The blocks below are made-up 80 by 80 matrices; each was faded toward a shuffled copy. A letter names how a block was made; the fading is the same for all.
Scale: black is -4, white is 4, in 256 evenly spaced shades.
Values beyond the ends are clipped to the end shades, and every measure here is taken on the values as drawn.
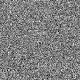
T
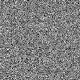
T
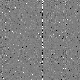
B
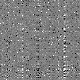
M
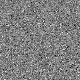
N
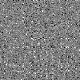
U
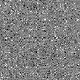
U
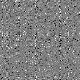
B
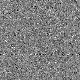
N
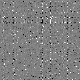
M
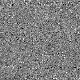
N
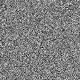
T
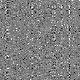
B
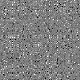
B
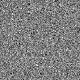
T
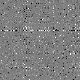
M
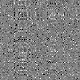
B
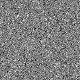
N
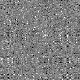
U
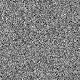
T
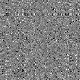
U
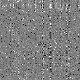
B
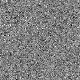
N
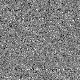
N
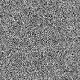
T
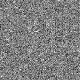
T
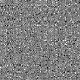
U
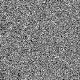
T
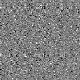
U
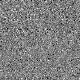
N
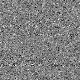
N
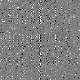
M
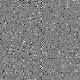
B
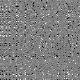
M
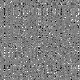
B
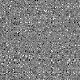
U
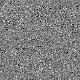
N
